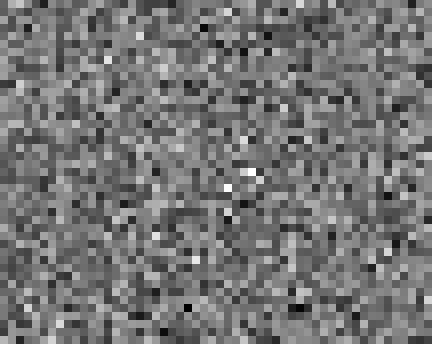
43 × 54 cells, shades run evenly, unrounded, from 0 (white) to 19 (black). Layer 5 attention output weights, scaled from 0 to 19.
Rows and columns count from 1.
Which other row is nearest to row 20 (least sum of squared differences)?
8
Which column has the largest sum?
31
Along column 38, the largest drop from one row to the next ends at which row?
17
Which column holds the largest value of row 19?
43
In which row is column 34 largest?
5
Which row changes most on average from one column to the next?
22
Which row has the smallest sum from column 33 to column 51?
37
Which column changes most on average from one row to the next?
29
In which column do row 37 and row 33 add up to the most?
20
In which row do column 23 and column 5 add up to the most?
30
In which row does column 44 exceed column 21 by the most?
9
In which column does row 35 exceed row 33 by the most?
25
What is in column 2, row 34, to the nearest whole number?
14
